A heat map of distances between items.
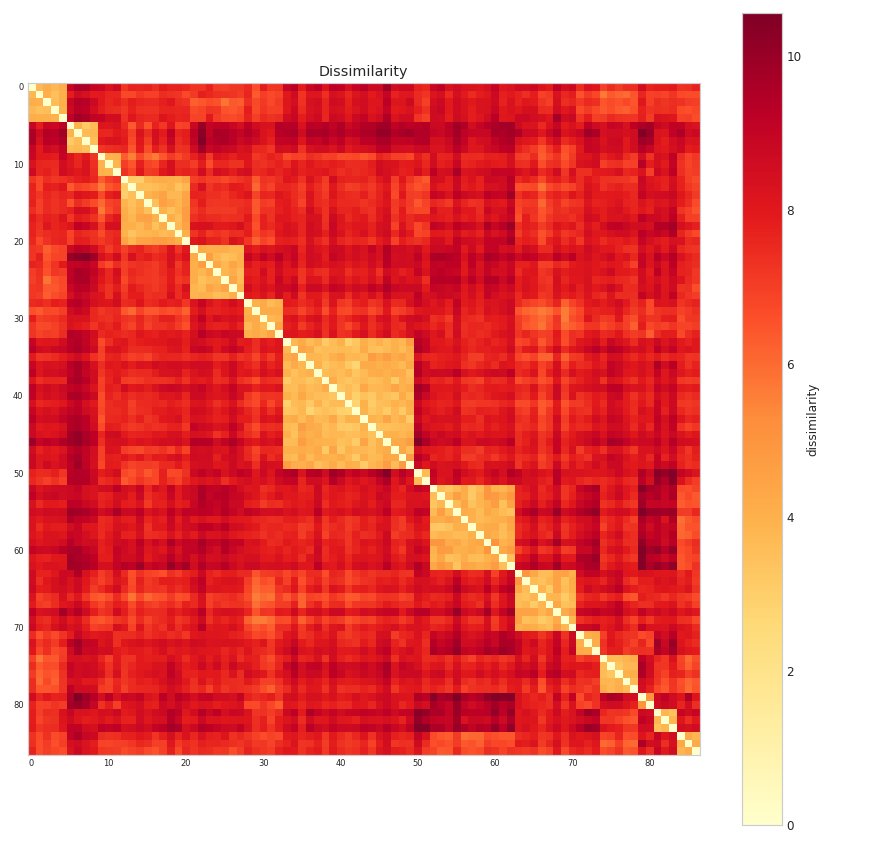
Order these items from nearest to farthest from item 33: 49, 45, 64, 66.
45, 49, 66, 64
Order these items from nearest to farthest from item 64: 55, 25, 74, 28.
28, 74, 25, 55
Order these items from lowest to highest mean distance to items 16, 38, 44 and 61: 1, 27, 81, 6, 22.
1, 27, 22, 81, 6
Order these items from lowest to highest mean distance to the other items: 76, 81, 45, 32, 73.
45, 32, 76, 73, 81
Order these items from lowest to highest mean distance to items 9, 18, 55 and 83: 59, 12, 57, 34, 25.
12, 57, 59, 34, 25
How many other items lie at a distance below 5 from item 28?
4
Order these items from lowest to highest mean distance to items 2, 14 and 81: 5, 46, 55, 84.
84, 5, 46, 55
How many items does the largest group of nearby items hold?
17
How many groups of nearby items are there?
15
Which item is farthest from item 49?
6
